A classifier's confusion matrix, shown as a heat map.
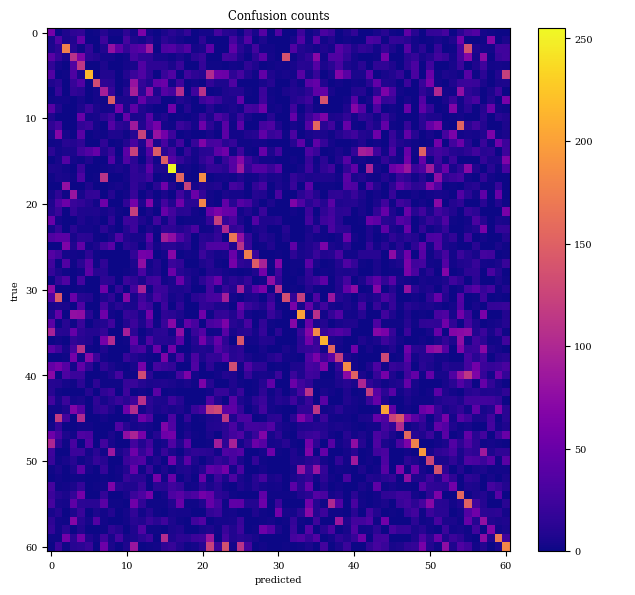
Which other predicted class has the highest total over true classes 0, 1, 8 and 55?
36
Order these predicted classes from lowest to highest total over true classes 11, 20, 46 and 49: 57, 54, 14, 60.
60, 14, 57, 54
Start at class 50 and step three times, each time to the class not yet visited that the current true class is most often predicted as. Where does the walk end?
14
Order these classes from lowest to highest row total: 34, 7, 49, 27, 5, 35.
34, 27, 49, 7, 5, 35
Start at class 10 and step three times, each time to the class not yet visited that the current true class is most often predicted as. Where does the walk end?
2
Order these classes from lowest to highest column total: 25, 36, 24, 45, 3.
45, 3, 36, 24, 25
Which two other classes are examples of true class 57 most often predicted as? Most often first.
38, 3
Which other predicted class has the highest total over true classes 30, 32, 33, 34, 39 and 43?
12
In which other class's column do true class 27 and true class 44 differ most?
22
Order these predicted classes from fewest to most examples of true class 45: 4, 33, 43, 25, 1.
25, 43, 33, 4, 1
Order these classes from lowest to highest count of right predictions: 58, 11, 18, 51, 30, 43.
43, 58, 11, 30, 18, 51
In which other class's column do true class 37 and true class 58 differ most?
4
